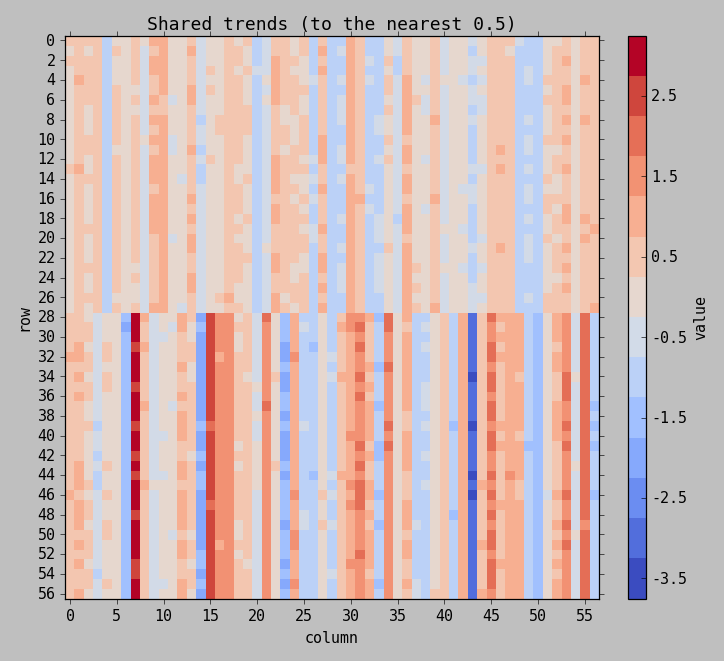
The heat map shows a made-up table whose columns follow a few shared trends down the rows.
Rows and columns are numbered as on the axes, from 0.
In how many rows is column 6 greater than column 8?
26
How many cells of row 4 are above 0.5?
6
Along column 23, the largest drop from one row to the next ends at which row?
28
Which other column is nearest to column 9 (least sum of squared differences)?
3
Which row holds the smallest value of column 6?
29
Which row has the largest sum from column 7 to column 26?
45
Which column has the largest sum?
7
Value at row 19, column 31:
0.5
